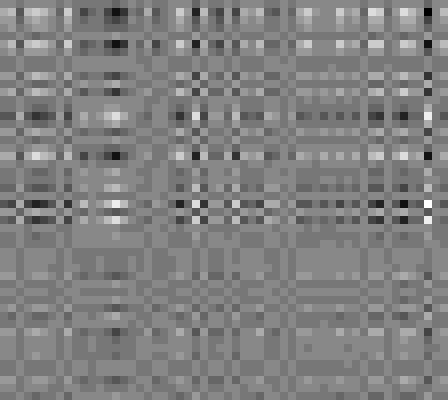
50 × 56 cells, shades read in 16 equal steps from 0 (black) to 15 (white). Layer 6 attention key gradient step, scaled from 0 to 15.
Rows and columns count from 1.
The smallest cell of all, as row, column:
2, 54
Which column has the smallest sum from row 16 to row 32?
51
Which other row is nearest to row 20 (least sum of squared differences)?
12
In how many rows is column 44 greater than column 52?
8
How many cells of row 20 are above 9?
22
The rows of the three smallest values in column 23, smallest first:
26, 15, 28
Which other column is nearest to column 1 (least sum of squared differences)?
45
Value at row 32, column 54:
7
